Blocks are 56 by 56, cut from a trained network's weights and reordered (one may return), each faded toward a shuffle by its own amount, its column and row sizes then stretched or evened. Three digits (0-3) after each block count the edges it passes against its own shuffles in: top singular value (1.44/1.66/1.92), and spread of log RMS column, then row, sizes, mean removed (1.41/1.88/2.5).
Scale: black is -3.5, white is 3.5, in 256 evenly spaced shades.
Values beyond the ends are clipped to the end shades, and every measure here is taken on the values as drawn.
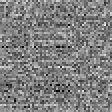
2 0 2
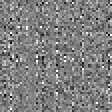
0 3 1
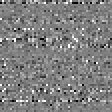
2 0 3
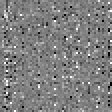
0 3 0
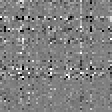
0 3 3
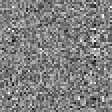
2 1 0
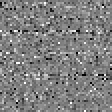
1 0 2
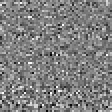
1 0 3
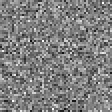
2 0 1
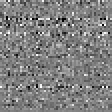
2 2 3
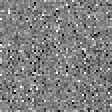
1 1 1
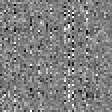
1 3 0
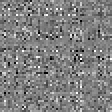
0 3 3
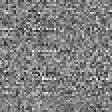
2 1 2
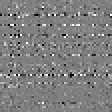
2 1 3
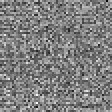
2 1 0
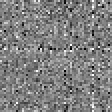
1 2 2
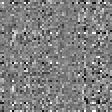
3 3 2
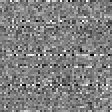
1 0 3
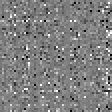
0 3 1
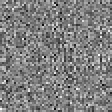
3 1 0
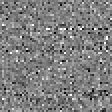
2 1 2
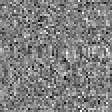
2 2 0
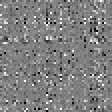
2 3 2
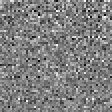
1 1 3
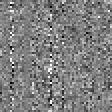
1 3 0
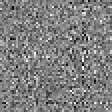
2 2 1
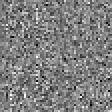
0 2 0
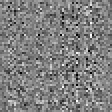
0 3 1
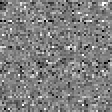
2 1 2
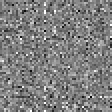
0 2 2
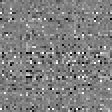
2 2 3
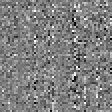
0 3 1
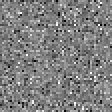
1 1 1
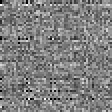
3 2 2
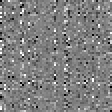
1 3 0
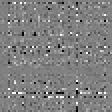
2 2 3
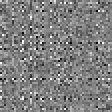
3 3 2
